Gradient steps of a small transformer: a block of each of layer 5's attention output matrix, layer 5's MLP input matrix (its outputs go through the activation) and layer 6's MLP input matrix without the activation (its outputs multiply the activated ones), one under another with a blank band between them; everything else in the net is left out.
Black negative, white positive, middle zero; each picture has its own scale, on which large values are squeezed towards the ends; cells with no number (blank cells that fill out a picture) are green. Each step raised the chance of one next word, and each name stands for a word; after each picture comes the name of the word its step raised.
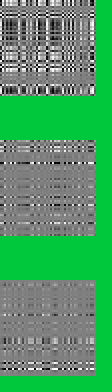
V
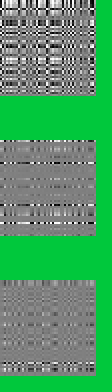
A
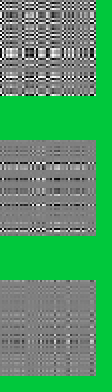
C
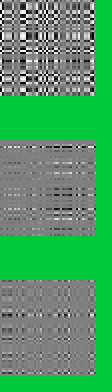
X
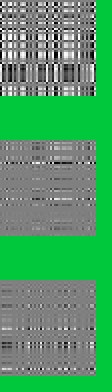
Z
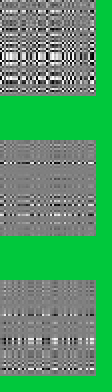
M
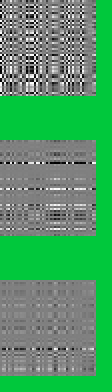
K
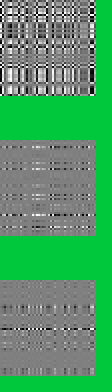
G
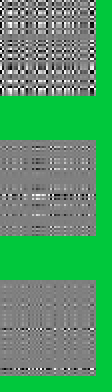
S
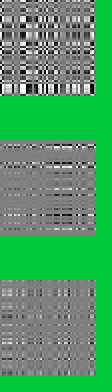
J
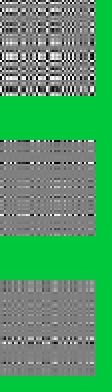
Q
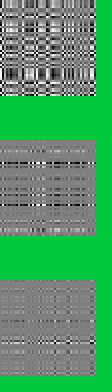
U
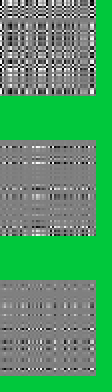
V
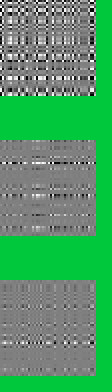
Q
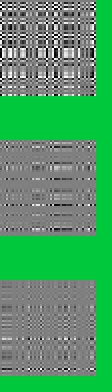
C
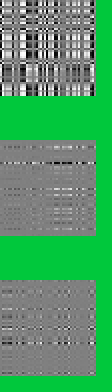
Z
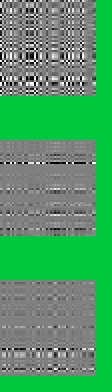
M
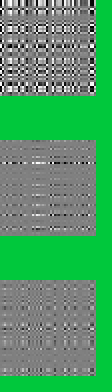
A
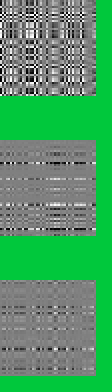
G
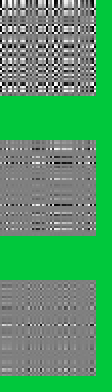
A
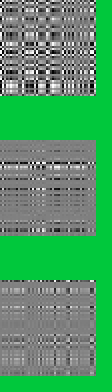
J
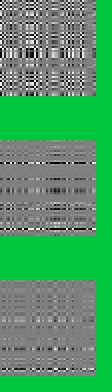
C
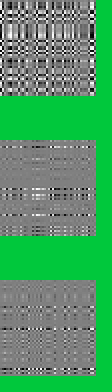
X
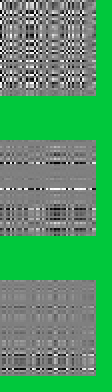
X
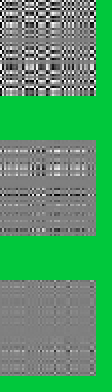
S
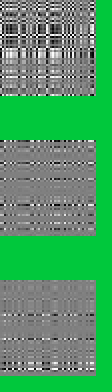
C
